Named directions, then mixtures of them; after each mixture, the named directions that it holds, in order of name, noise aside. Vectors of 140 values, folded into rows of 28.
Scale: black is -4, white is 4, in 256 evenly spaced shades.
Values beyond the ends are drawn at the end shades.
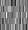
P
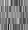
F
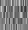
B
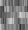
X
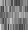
F, X.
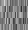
B, F.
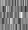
B, P, X.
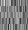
B, F, P.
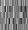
B, F.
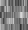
X.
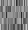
B, F, P.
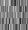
B, F, P.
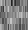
F, P, X.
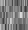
B, F, X.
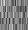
B, F, P.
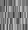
B, F, P.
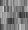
X.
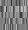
B.
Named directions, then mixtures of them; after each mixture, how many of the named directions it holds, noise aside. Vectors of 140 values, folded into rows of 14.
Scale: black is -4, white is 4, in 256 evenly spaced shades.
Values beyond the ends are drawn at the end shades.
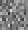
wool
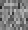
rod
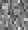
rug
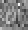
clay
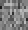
one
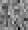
one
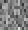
two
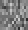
three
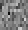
three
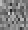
two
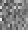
three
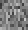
four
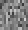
four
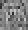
four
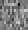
two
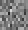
one
